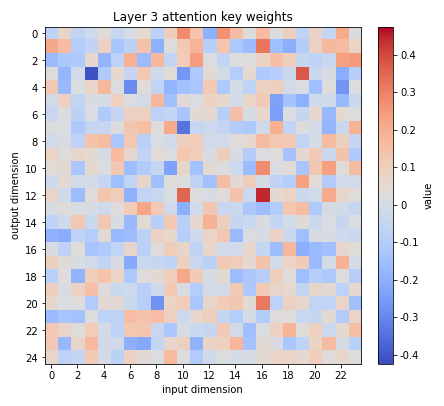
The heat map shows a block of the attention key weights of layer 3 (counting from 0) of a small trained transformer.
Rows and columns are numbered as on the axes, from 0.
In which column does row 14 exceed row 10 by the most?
9
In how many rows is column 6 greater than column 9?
9
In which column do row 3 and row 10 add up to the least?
3
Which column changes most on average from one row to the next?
16
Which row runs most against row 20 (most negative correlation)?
21
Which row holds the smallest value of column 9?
10
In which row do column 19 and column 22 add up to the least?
5
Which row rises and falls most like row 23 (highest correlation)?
19
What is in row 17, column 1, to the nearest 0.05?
0.05
